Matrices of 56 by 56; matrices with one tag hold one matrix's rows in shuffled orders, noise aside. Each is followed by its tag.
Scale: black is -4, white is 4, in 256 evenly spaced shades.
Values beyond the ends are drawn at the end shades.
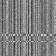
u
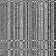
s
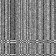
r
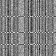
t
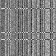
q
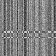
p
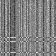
r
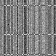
p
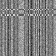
t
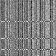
q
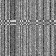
r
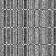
p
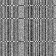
t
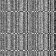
s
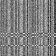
s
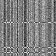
p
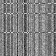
p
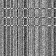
p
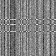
r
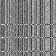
q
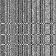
q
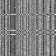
r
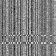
u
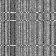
r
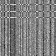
r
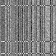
q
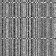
u
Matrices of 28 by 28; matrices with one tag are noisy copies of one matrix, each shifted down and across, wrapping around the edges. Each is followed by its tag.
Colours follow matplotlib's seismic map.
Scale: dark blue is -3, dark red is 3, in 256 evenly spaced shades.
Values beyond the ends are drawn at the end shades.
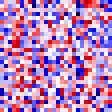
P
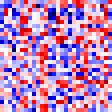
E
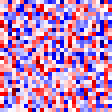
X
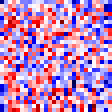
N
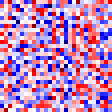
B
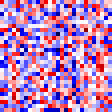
B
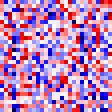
P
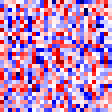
X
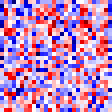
E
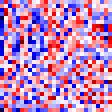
N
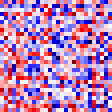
B
